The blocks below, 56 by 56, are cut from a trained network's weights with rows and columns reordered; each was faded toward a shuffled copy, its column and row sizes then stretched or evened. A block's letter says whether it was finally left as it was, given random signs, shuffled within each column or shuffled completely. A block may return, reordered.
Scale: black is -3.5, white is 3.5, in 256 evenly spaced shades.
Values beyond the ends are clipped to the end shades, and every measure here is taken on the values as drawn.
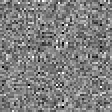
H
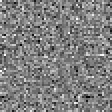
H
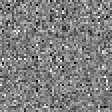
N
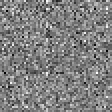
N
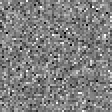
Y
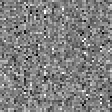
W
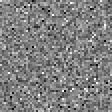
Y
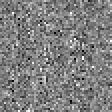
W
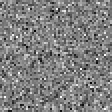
Y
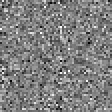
N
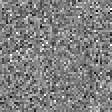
W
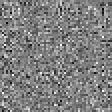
H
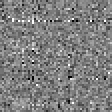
H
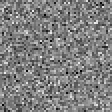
Y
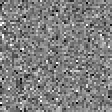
W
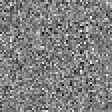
W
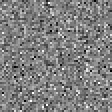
W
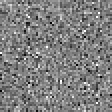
W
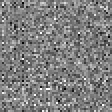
N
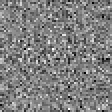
H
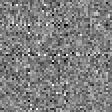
N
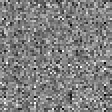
H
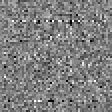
N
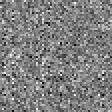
N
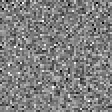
Y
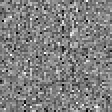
W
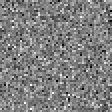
Y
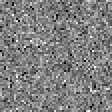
Y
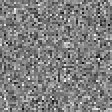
H
